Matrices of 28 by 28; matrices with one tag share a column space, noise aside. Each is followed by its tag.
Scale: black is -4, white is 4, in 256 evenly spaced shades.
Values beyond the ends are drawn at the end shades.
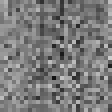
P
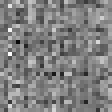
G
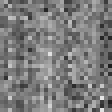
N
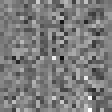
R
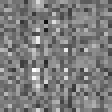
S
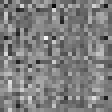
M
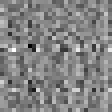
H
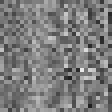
S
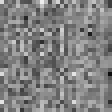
G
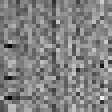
P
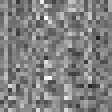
N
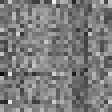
G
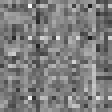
M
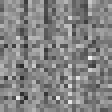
P
